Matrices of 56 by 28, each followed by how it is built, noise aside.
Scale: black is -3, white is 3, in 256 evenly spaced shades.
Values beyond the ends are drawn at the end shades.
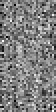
blocks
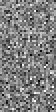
noise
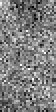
smooth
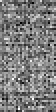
blocks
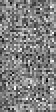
blocks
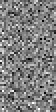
repeating rows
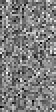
blocks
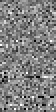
uneven rows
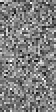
noise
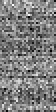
blocks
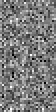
repeating rows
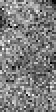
smooth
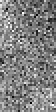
smooth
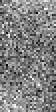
smooth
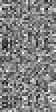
blocks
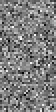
noise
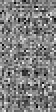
blocks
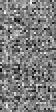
blocks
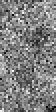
smooth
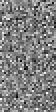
repeating rows
